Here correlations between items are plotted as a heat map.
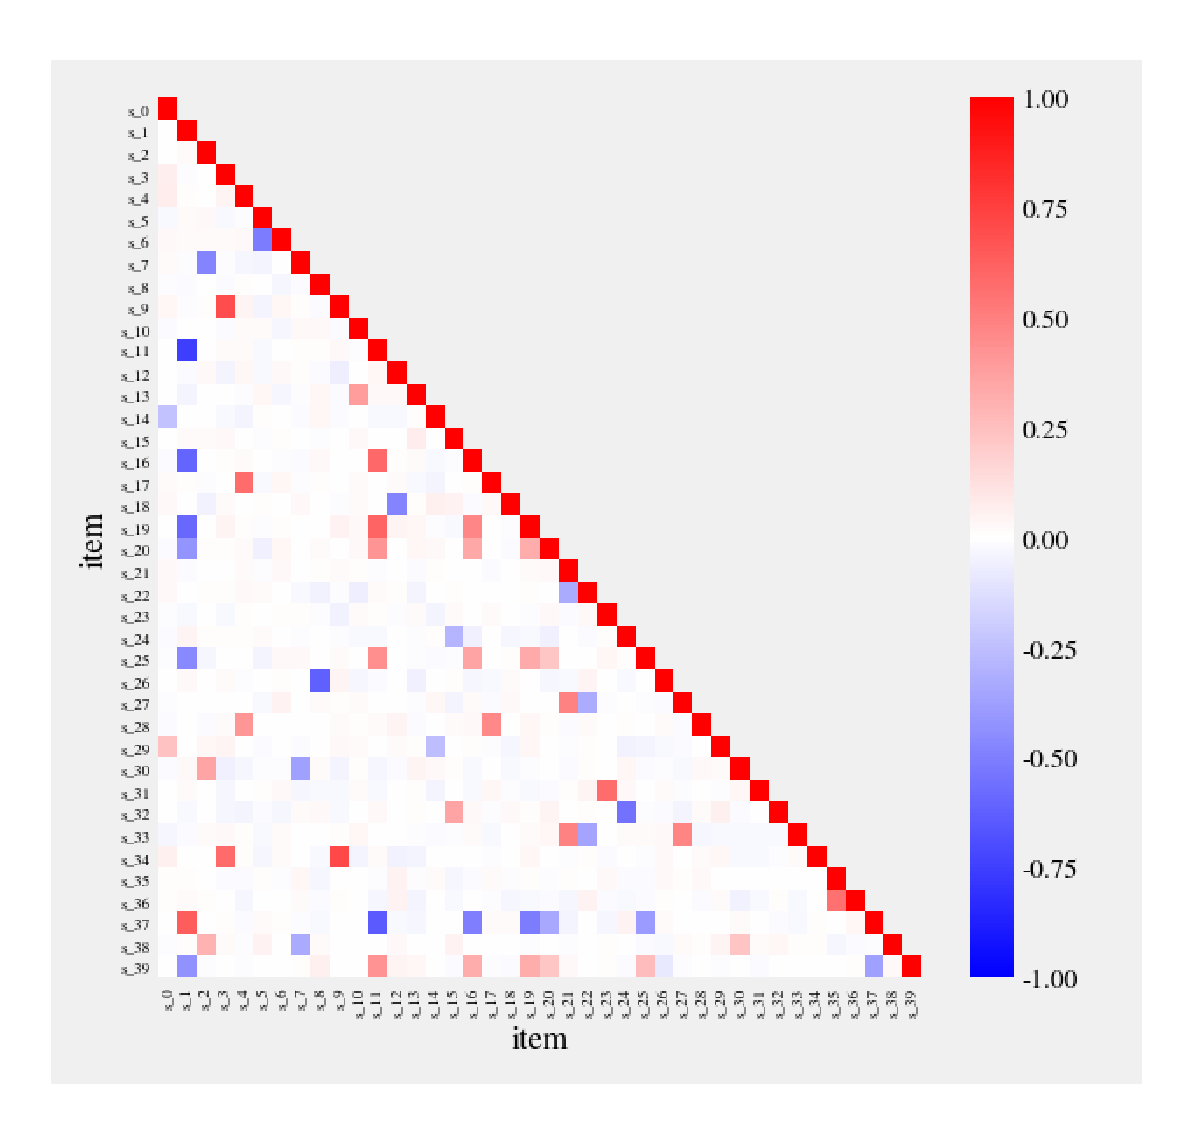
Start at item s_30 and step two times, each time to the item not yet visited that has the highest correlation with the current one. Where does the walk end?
s_38
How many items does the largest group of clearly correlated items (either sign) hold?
8
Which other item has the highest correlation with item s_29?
s_0
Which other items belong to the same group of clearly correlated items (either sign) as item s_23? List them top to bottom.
s_31
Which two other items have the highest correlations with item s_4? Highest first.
s_17, s_28
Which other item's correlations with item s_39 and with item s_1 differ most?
s_11
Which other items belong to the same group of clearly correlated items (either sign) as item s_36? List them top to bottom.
s_35
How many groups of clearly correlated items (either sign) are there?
13
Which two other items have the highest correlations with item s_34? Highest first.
s_9, s_3
